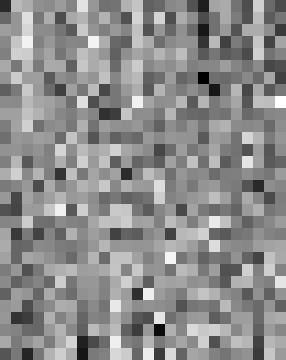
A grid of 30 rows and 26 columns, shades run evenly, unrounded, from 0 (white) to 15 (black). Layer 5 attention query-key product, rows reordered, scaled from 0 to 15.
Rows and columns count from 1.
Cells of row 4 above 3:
24
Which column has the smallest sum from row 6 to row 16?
8
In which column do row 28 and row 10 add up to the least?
16
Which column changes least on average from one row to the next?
22
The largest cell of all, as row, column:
7, 19
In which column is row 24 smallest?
26
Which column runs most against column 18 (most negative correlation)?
13
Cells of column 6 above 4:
26
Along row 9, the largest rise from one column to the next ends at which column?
9
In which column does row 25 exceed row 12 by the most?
23
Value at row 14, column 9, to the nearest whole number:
6
